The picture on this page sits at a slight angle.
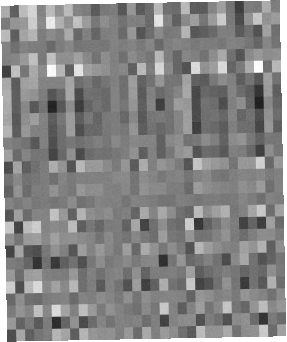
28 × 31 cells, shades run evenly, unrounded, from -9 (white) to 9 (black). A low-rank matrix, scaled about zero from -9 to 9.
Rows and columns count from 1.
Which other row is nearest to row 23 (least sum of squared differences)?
7
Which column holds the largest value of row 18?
1
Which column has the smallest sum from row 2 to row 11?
4
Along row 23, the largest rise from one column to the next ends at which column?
22
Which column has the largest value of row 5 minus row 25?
27
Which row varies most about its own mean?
6
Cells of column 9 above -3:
22
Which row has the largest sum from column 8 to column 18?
9
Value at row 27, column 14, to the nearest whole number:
0
